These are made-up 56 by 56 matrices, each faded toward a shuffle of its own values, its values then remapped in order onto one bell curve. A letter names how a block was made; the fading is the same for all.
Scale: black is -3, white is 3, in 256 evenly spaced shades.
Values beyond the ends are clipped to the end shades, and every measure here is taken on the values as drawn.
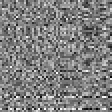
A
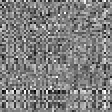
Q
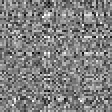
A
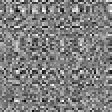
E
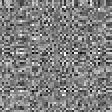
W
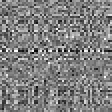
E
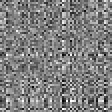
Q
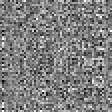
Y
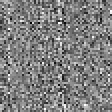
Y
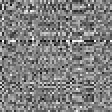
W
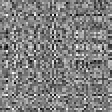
W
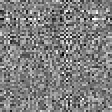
A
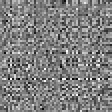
E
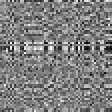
Q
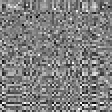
Q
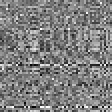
E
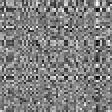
Q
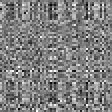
Q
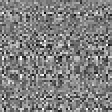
A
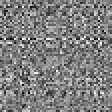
A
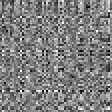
W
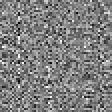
Y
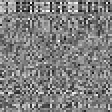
A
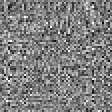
Y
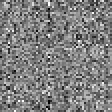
Y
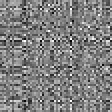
Q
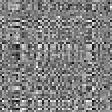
Q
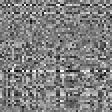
E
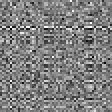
Q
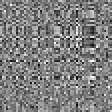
Q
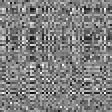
Q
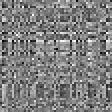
Q
